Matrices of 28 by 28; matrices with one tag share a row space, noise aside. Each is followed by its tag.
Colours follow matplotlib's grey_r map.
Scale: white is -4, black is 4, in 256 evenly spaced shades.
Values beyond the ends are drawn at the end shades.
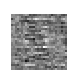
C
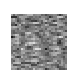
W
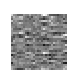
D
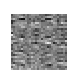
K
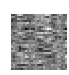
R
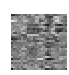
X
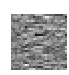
C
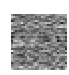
K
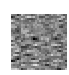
W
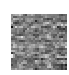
K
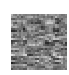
X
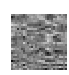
X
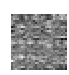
K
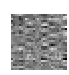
D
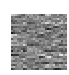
X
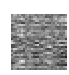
K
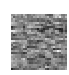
X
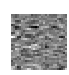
W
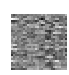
X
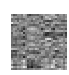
X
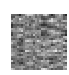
D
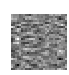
W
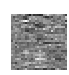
C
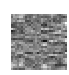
D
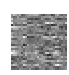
X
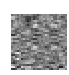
W
